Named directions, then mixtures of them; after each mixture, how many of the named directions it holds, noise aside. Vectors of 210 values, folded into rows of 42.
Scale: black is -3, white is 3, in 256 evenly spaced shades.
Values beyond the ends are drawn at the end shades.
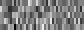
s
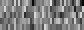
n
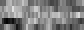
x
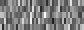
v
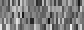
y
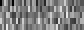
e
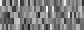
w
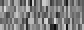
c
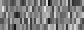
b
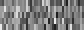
two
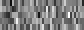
two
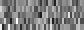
four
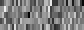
three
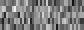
four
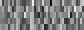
three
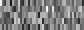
one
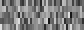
four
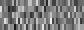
one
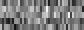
four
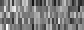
four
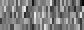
one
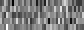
three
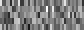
one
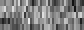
three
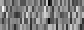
one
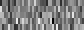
three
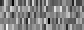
four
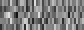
three
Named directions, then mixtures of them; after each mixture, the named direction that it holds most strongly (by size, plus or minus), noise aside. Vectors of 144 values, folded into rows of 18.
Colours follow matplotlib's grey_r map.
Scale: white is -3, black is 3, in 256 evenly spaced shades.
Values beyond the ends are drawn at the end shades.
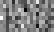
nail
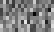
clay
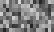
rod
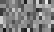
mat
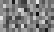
nail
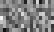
mat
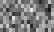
rod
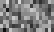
rod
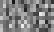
nail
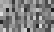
mat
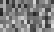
clay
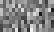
clay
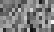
mat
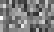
nail
